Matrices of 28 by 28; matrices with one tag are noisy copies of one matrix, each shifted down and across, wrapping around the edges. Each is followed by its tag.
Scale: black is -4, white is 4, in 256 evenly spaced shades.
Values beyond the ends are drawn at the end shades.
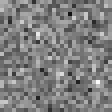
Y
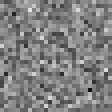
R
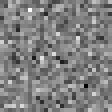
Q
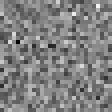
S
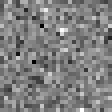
Y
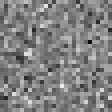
Y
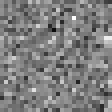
Y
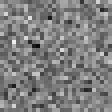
Q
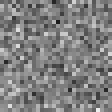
R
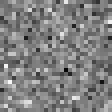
Y
